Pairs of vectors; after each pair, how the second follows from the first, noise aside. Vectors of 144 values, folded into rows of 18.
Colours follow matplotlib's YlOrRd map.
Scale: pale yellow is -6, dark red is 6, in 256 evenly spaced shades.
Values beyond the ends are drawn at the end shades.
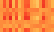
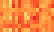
negated.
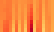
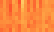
reversed, negated, shrunk.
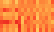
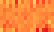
reversed, negated, partly zeroed.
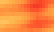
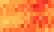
copied.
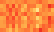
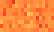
reversed, partly zeroed.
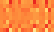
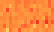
negated, partly zeroed.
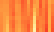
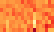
sign-scrambled.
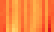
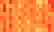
reversed, partly zeroed.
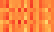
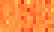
reversed, partly zeroed.
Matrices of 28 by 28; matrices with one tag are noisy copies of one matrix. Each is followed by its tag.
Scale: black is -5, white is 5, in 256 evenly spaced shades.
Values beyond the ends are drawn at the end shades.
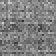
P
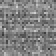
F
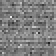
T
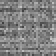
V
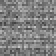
T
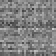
V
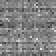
V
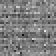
F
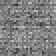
T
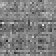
P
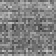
P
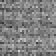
V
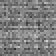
T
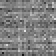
V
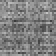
P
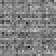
F
